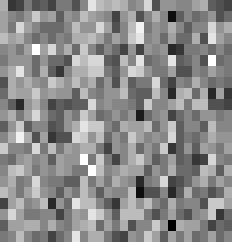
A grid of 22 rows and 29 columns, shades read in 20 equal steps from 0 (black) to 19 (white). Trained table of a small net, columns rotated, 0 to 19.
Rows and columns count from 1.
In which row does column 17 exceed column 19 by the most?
18
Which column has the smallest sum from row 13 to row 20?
23
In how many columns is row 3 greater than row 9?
13
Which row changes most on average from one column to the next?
6
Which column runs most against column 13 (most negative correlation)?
5
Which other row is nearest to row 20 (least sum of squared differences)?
7
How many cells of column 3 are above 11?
11
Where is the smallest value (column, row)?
22, 21
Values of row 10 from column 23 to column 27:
14 9 14 14 6
